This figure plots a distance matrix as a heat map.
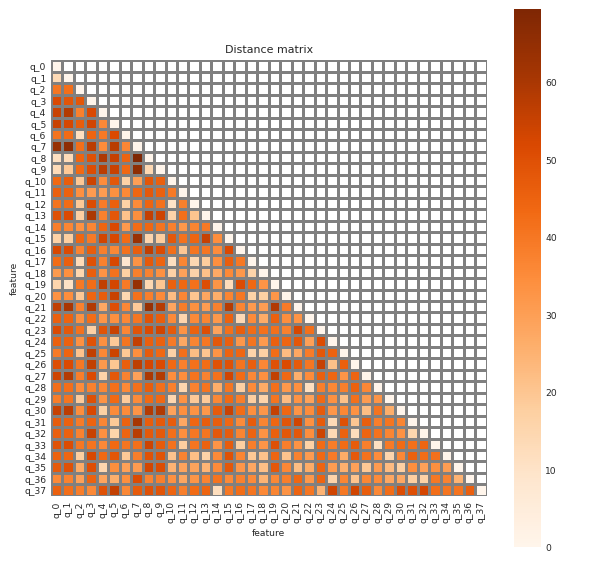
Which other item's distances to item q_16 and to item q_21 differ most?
q_7
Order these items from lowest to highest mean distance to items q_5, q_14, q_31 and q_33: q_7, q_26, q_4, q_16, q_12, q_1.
q_16, q_26, q_4, q_12, q_1, q_7
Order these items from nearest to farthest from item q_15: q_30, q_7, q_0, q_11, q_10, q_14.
q_0, q_14, q_11, q_10, q_30, q_7
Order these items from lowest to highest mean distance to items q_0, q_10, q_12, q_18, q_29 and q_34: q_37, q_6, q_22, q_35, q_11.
q_6, q_35, q_22, q_11, q_37
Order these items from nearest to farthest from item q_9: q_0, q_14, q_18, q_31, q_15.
q_0, q_15, q_18, q_14, q_31
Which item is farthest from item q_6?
q_5
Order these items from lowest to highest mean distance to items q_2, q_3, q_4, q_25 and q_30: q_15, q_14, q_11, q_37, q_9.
q_11, q_14, q_37, q_15, q_9
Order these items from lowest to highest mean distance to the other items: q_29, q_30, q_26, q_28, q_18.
q_18, q_29, q_28, q_30, q_26
